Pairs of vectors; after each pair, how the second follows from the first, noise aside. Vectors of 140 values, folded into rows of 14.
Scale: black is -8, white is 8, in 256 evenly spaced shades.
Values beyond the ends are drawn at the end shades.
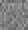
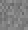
negated, shrunk.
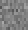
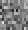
scaled up.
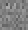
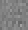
reversed, negated, shrunk.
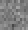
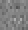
negated, partly zeroed.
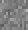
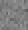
negated, shrunk.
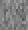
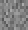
sign-scrambled.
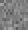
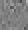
wrapped around, negated, partly zeroed.
